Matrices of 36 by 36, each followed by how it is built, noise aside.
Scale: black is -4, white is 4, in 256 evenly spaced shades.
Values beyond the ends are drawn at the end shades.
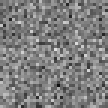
repeating columns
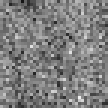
smooth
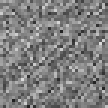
Hankel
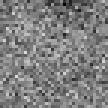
smooth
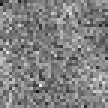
smooth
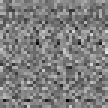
repeating columns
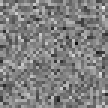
noise
